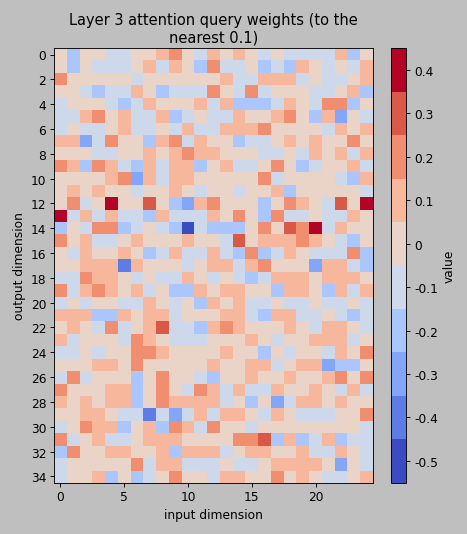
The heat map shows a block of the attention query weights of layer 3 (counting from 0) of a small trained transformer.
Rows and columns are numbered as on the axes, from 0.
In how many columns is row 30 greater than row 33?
9
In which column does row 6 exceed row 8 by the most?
16
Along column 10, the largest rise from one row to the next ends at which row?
15
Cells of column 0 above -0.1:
23
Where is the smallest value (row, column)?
14, 10
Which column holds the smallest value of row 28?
17
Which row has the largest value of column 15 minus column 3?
3
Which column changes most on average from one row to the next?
22
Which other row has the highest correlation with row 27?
13
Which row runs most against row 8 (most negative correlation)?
5
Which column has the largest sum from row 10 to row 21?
4
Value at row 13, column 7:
-0.2
